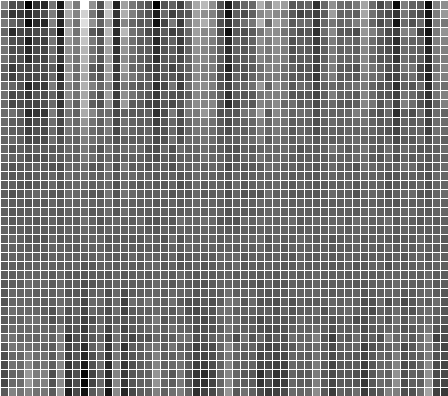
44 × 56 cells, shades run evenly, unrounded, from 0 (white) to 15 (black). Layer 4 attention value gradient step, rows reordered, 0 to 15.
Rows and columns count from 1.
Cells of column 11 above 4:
39
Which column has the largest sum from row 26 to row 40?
11
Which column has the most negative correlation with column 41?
28
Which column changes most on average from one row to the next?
22
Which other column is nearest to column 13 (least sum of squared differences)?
53
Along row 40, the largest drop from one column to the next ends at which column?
15
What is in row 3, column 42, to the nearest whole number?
8
